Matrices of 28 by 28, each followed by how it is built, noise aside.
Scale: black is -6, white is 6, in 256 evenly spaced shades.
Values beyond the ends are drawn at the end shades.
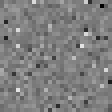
sparse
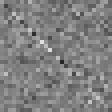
diagonal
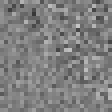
upper triangular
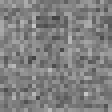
blocks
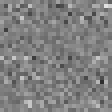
uneven rows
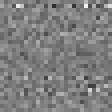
uneven rows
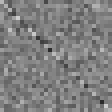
diagonal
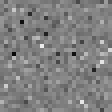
sparse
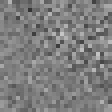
upper triangular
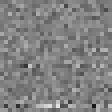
uneven rows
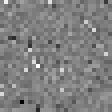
sparse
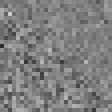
lower triangular
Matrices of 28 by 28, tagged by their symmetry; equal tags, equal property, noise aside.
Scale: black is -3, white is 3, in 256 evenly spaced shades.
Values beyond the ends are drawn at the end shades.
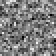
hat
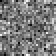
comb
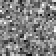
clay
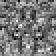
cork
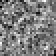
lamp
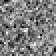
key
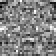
cork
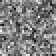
key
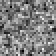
lamp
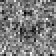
cork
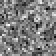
key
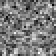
cork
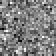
key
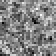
key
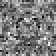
cork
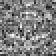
cork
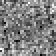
hat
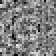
comb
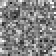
lamp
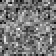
cork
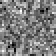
hat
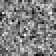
key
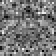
cork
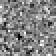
key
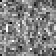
comb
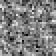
clay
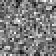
hat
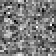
comb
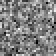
clay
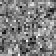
clay
